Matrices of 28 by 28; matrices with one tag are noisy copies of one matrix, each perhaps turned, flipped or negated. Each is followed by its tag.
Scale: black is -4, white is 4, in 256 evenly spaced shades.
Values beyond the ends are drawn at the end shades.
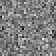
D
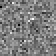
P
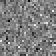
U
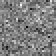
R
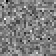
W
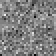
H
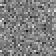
D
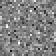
W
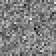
P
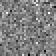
W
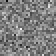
P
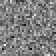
W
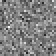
P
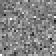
H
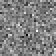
P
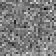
D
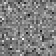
D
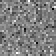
W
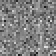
D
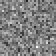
U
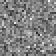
P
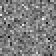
W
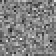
H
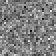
W
